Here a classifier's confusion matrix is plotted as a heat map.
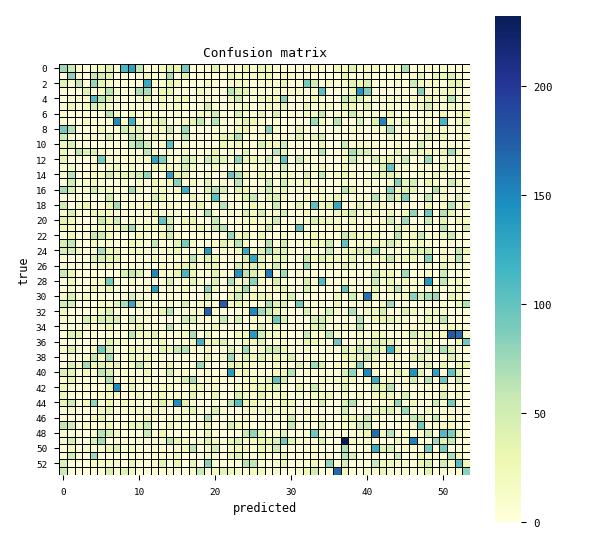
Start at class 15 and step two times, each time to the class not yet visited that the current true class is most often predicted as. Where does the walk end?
23
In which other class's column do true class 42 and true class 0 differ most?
7
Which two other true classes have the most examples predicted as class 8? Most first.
0, 31
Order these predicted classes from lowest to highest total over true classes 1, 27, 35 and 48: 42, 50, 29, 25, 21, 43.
21, 42, 43, 29, 50, 25
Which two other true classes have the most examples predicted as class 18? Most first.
36, 39
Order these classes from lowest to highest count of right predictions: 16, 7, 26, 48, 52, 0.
26, 48, 0, 52, 16, 7
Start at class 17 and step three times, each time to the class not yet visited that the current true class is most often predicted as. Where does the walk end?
43
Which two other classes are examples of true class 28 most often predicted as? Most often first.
48, 34
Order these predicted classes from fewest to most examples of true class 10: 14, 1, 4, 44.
4, 44, 1, 14
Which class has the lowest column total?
2
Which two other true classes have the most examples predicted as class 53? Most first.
36, 31
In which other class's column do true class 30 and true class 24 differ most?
40
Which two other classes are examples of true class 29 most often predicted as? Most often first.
12, 37
